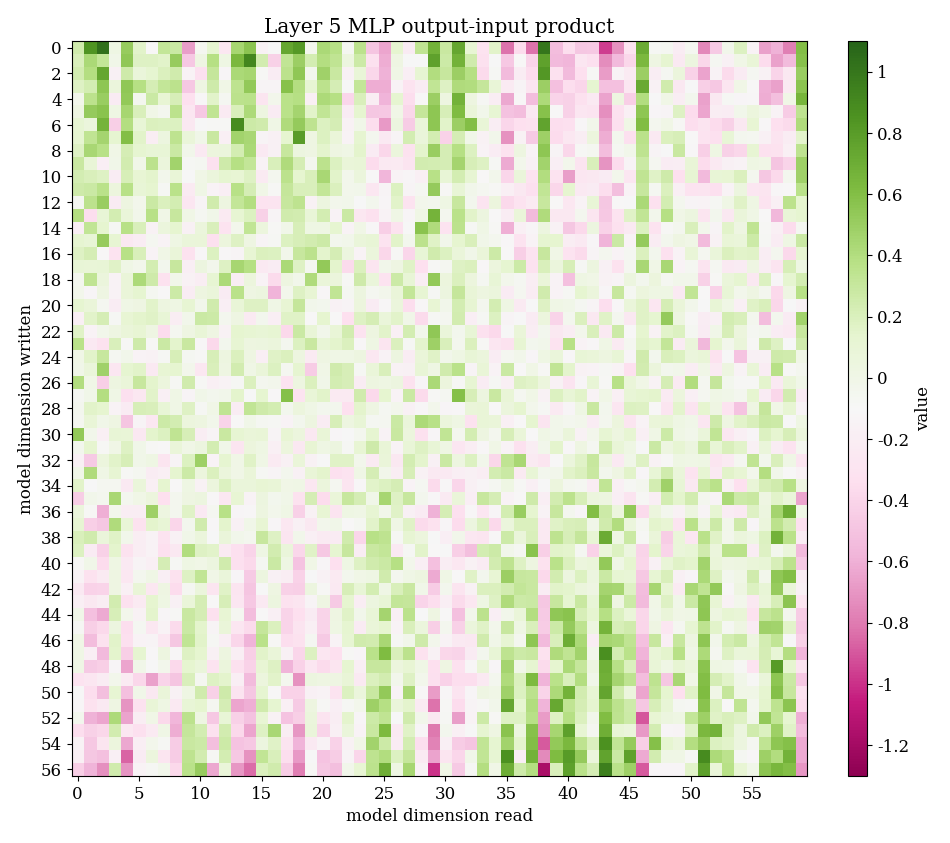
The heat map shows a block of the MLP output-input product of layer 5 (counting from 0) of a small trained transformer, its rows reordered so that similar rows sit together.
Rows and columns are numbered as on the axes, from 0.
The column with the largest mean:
58
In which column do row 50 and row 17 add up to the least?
29
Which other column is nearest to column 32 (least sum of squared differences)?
30
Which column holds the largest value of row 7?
18
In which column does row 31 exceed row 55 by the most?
4
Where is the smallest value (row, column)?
56, 38
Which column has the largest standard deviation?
43
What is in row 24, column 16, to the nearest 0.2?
0.2
